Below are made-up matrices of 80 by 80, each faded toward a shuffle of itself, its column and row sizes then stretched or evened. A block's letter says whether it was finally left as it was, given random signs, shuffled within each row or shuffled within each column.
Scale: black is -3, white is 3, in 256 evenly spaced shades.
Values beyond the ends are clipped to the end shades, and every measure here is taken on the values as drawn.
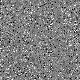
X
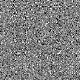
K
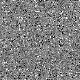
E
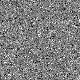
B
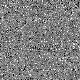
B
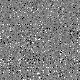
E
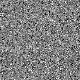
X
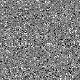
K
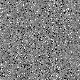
X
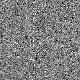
X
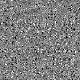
K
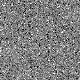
X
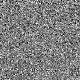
B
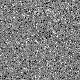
B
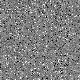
X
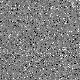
B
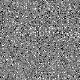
K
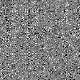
K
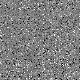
E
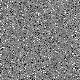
X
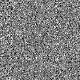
E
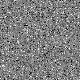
B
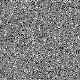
E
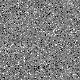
E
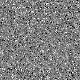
B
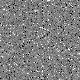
X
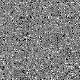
K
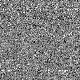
B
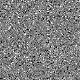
K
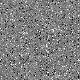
X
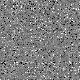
E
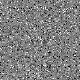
K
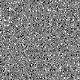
K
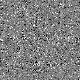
E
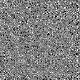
K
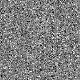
X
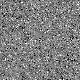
B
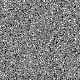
X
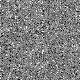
X
